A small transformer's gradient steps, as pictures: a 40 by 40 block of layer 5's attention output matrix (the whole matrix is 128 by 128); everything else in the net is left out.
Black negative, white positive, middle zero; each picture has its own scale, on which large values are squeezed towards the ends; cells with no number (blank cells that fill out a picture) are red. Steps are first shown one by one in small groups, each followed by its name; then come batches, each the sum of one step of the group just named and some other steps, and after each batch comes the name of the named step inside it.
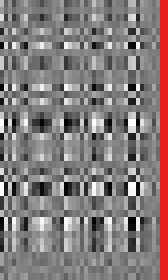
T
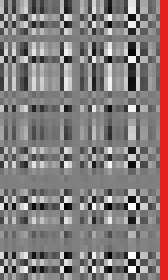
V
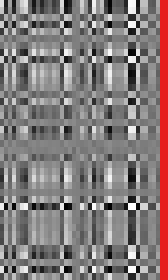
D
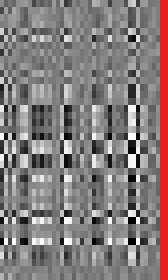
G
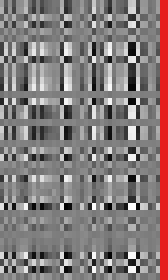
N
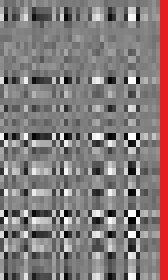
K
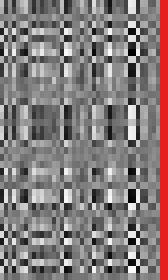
D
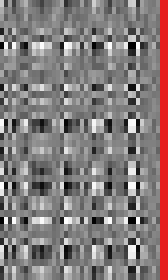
T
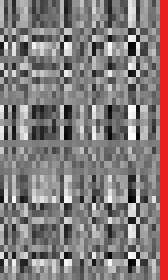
N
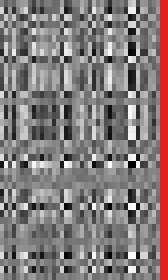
V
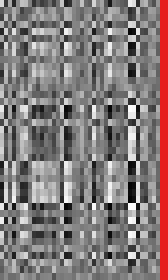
N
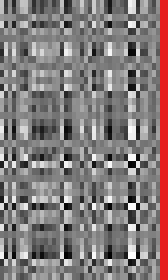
V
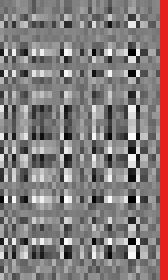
G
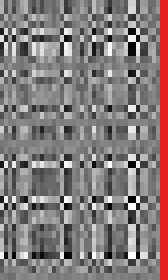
V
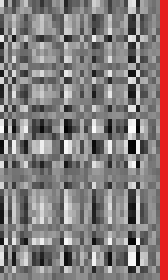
G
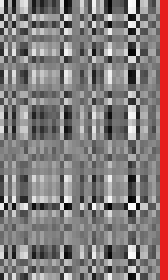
D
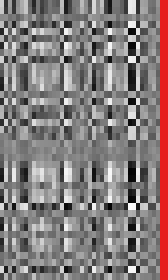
D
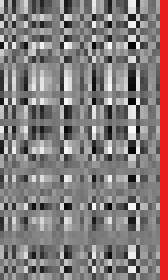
N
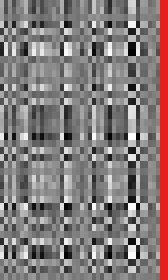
N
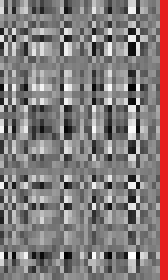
N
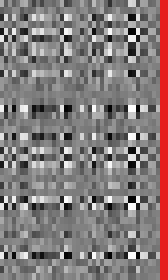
V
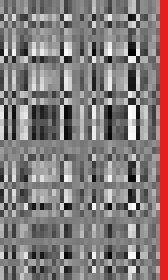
N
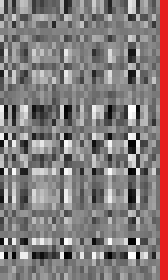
G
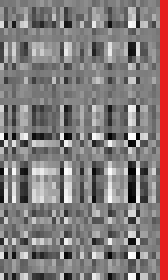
K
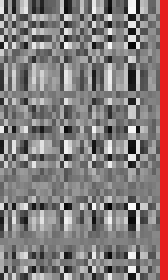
V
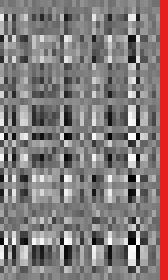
G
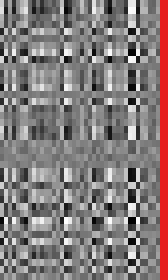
D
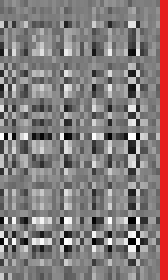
G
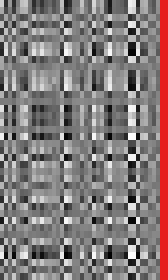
V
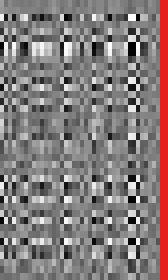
T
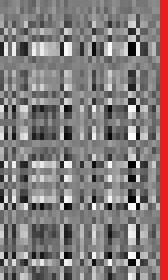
N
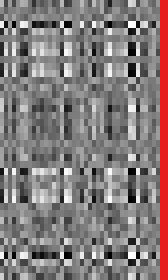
D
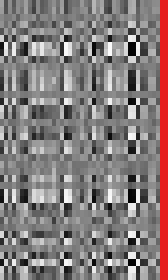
N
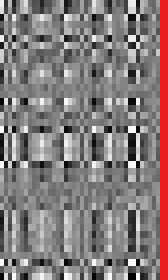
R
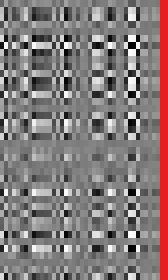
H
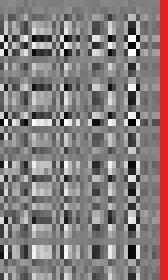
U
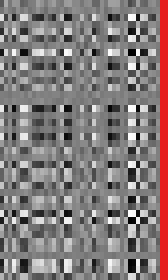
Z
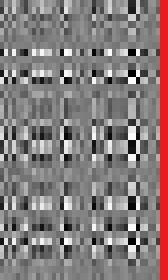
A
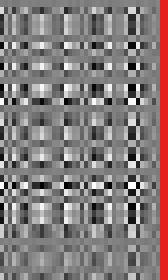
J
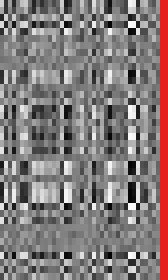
U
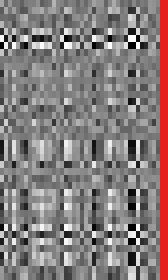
U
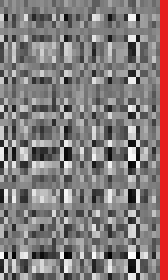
A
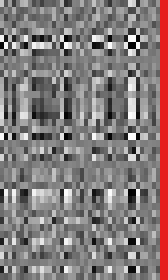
H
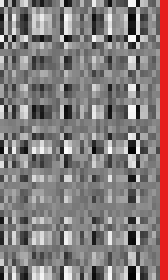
R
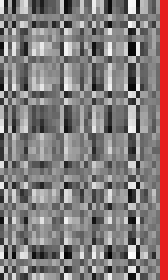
R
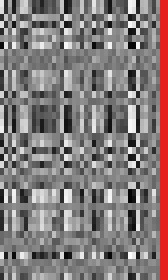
R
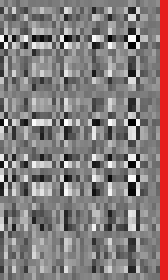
U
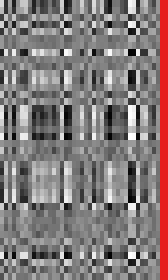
Z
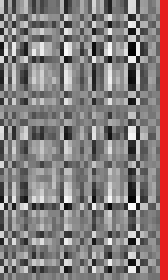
R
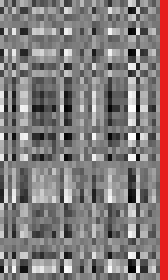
Z
